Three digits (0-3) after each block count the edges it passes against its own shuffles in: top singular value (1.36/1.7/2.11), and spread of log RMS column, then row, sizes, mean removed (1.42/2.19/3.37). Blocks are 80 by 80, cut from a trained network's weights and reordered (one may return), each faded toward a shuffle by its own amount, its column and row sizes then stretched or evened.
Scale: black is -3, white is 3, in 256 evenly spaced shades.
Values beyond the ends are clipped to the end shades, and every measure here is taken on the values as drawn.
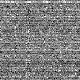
3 1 1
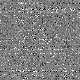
0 1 2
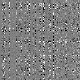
1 3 2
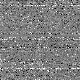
1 0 2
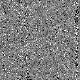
0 2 0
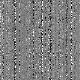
2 3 0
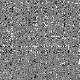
1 2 2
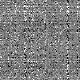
2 2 0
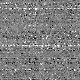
2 1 2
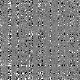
1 3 2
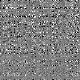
0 2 3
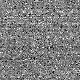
1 0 0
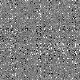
0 2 1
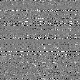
1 1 3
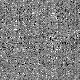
0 0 1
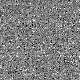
0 0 1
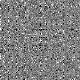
1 2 1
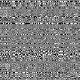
3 1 3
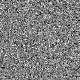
0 0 1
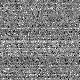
2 0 1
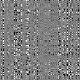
3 3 2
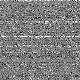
2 0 2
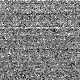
2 0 1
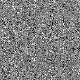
0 2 1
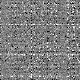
2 2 1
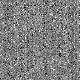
0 1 0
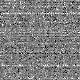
2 1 1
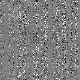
0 3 0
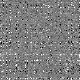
1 2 2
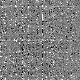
1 2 0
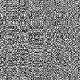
3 2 0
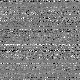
1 0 3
